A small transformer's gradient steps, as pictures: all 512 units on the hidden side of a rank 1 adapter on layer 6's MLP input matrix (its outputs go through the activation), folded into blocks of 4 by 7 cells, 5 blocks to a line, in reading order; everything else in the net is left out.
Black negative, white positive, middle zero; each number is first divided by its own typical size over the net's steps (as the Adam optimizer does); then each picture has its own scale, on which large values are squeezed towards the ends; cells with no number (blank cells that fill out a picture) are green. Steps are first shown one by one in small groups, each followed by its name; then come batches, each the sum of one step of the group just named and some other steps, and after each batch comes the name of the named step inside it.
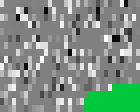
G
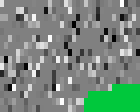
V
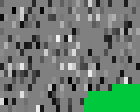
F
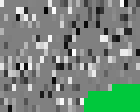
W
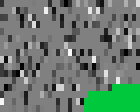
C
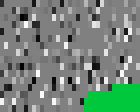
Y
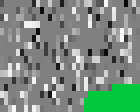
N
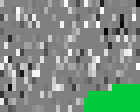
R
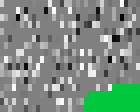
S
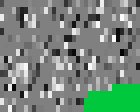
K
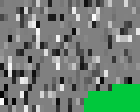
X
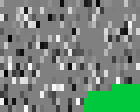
X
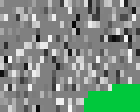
V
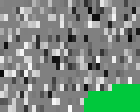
N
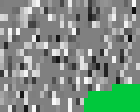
Y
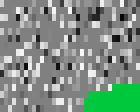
S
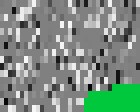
F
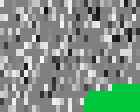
G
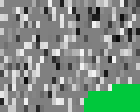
S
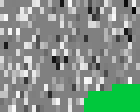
N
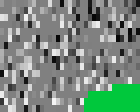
K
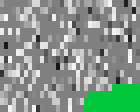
N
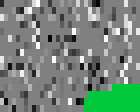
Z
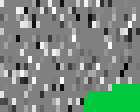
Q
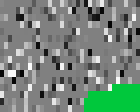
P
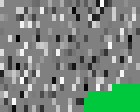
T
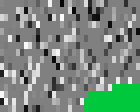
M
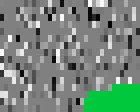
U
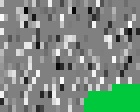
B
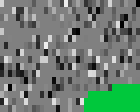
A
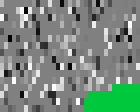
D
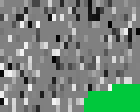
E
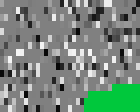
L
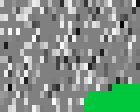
A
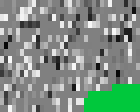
D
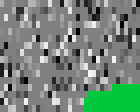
A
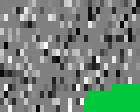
A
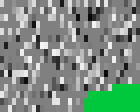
Q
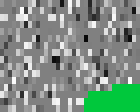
D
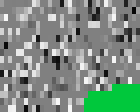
L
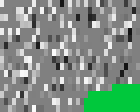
Q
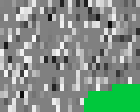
U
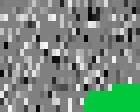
M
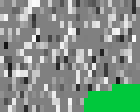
Z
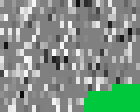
E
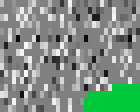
T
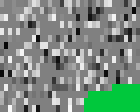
L
